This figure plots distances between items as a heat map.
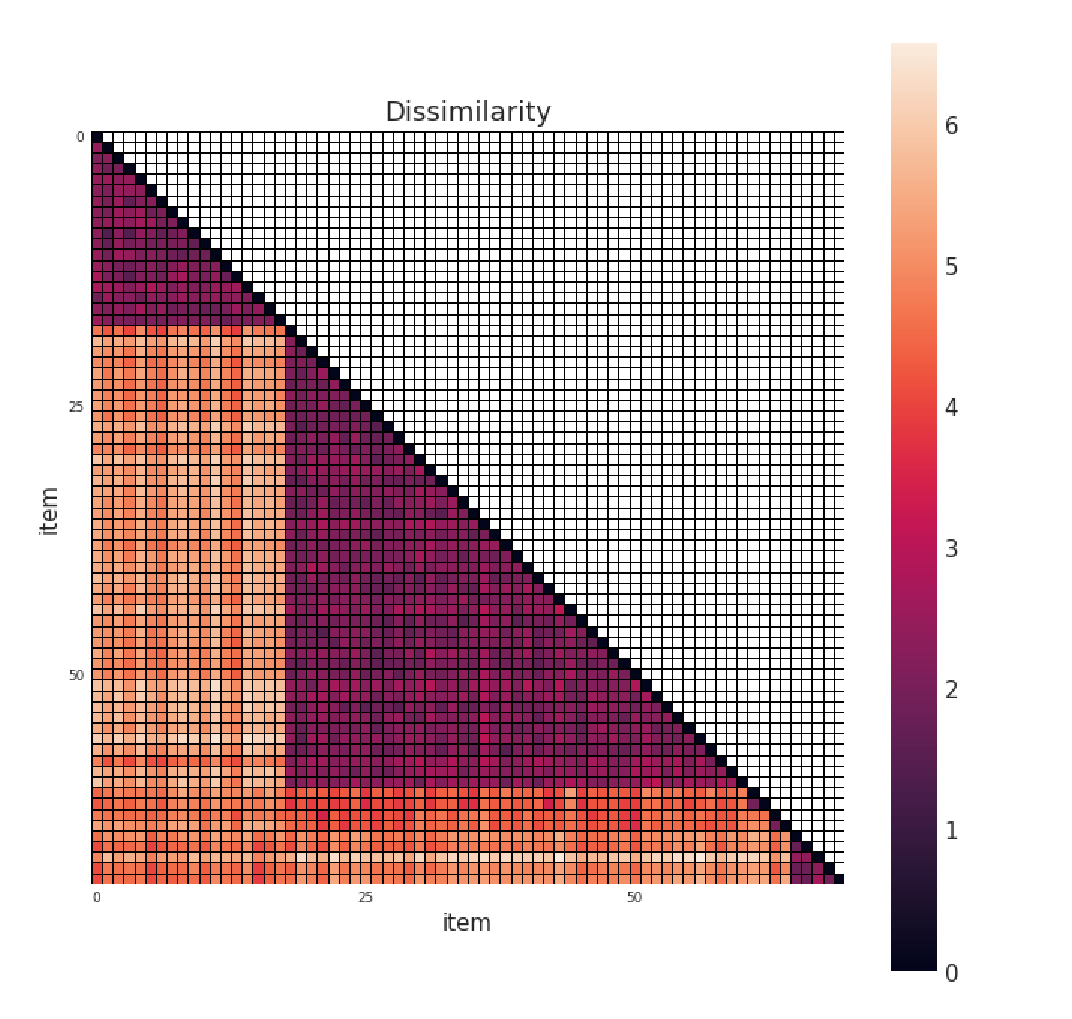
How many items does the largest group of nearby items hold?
43
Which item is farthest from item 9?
56
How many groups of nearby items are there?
5
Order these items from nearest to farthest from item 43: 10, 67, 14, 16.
10, 16, 14, 67
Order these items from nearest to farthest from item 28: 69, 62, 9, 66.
62, 66, 69, 9
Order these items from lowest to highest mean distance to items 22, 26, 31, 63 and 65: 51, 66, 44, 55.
55, 44, 51, 66
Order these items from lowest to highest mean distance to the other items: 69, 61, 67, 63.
63, 61, 69, 67
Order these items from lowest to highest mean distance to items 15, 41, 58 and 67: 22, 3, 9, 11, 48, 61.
48, 22, 3, 9, 11, 61
